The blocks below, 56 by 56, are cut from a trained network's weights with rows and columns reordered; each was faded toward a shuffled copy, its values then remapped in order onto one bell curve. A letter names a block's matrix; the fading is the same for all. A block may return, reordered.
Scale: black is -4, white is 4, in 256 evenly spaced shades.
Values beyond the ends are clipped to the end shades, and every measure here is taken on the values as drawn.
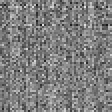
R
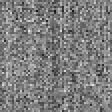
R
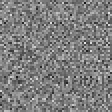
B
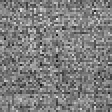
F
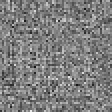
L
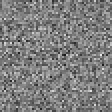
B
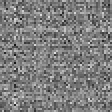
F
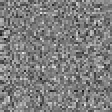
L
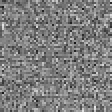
F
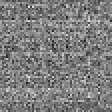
F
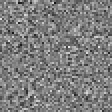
L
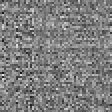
F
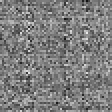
F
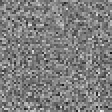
L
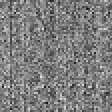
R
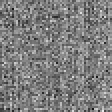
R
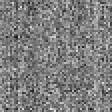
R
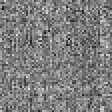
R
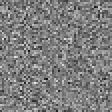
L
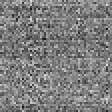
F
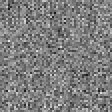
B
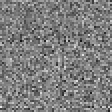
B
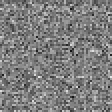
B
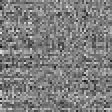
F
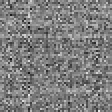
F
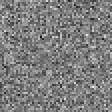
L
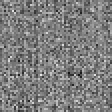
R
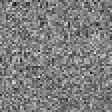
L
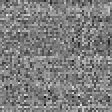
F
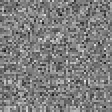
B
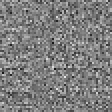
L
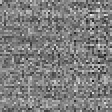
F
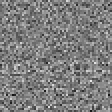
B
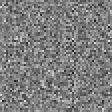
L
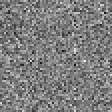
L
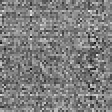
F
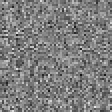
L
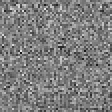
L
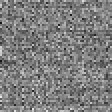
F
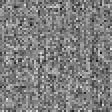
R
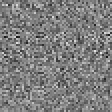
B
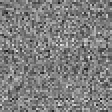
B
